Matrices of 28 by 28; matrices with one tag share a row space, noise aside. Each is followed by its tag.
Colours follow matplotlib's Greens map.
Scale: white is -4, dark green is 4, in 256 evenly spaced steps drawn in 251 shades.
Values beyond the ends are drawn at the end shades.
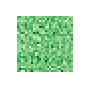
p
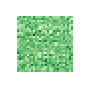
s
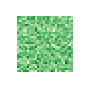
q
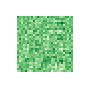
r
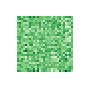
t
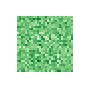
p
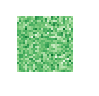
r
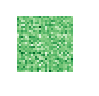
p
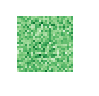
s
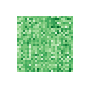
t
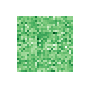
q
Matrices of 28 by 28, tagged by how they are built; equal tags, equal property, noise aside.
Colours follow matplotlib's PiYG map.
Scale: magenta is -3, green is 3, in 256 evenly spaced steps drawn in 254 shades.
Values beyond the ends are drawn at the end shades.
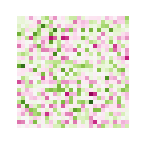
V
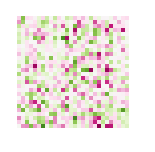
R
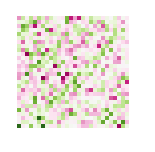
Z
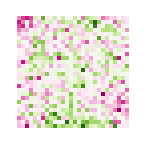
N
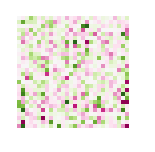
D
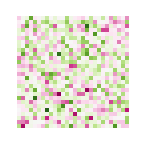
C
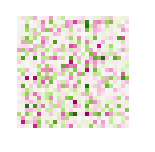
R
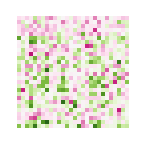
V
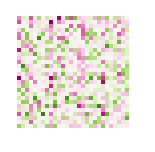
V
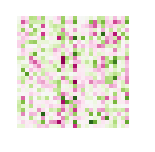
R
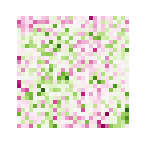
N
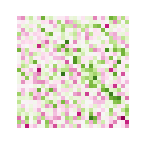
C
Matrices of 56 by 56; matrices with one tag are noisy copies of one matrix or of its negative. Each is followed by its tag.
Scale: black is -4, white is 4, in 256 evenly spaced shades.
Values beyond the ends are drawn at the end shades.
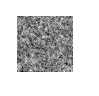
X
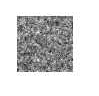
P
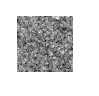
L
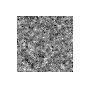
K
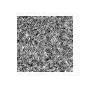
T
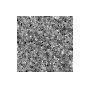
L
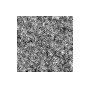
L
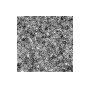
X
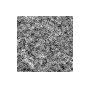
K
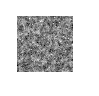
P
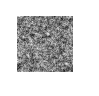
X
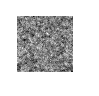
X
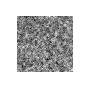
T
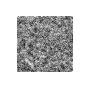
K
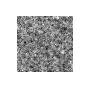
L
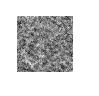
K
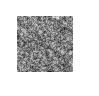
L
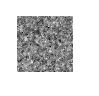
P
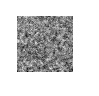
T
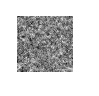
X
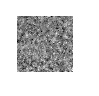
T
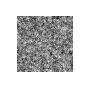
L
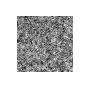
T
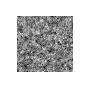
P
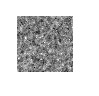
P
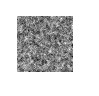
P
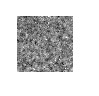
T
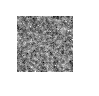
L
